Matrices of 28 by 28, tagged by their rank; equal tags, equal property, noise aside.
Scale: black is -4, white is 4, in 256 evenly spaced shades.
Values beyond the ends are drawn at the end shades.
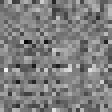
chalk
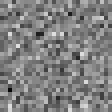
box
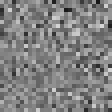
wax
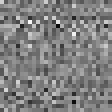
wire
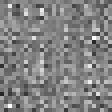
wire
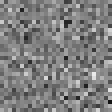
chalk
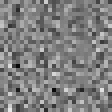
box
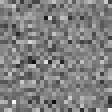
chalk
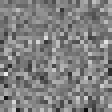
wax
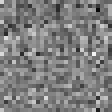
wax
